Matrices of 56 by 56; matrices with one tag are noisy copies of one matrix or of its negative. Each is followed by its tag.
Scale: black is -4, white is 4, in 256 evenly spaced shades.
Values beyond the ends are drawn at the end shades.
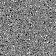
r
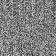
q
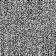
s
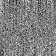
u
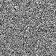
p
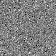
r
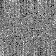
u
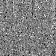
q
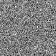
p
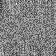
u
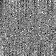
u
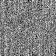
s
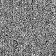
q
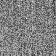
q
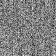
q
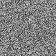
r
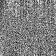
u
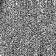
u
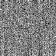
s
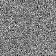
p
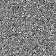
p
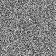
r
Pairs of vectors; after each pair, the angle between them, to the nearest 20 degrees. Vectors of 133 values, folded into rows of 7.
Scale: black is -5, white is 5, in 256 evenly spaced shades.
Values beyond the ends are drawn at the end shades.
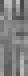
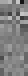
80 degrees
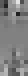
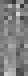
100 degrees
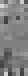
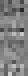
120 degrees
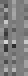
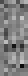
60 degrees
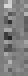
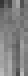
100 degrees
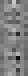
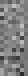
60 degrees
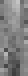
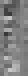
120 degrees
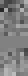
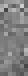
140 degrees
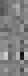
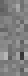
20 degrees
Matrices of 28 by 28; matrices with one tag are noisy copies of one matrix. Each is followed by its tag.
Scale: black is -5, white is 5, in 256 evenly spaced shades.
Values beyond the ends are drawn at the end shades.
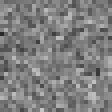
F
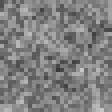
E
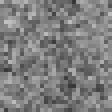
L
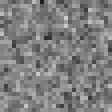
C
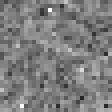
E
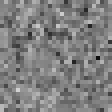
C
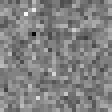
C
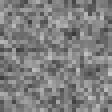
F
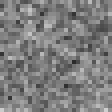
E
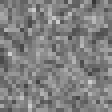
F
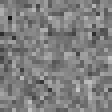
F
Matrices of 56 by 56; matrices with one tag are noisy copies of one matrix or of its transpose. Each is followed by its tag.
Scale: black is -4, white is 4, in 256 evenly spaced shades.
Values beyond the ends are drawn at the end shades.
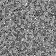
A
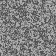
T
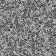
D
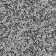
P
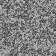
D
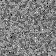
A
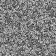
T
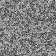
A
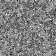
D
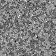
D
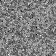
P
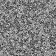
D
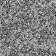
D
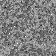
D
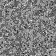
A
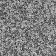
T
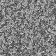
A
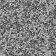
D
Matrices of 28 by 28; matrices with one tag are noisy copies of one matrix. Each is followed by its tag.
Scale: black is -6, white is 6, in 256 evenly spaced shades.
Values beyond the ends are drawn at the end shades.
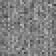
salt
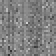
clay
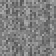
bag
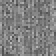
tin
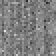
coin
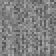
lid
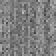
coin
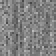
bag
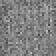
salt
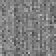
lid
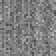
coin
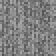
tin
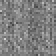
clay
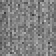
salt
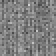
tin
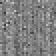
lid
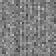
lid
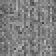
salt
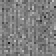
tin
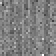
coin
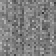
bag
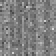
coin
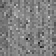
salt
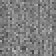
salt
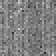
clay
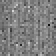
salt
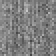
bag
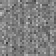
bag
